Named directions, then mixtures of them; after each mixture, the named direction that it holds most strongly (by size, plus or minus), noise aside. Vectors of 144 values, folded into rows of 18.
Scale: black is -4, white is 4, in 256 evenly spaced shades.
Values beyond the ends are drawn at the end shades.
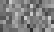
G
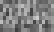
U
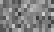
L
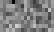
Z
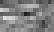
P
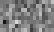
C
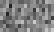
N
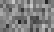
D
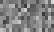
C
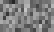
U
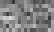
Z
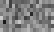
G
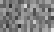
N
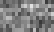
L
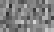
N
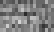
D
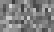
Z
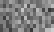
G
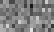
D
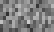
U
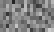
Z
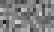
C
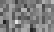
C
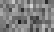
D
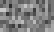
N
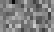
Z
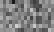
Z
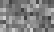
G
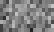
G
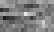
P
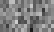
D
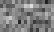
D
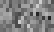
G
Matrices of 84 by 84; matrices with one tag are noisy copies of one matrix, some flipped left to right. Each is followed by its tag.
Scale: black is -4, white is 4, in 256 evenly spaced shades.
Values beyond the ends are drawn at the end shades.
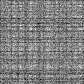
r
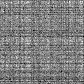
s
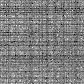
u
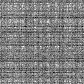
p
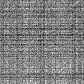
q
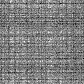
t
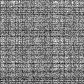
s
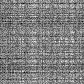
t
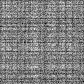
r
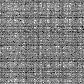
p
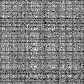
r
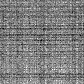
q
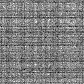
p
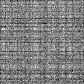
r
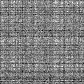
s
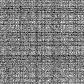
u
